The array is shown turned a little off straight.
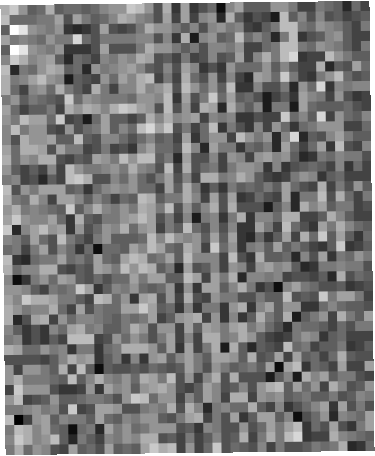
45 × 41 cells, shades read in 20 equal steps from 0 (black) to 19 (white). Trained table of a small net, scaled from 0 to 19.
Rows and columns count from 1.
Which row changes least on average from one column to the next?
5
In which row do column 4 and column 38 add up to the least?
40
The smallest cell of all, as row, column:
42, 2
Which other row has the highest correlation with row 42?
32
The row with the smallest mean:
37
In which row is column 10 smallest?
12
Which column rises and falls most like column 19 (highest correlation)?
34
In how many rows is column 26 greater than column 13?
29
